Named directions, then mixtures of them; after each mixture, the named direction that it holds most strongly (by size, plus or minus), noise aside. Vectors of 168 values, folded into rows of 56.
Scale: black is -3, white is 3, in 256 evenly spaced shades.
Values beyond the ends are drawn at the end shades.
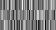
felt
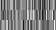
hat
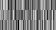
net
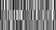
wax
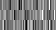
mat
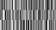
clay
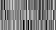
clay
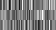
felt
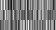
clay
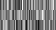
felt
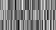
net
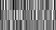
wax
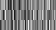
clay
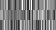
felt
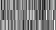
hat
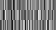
clay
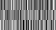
clay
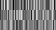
wax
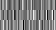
hat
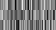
net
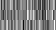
hat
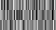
wax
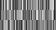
wax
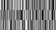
wax
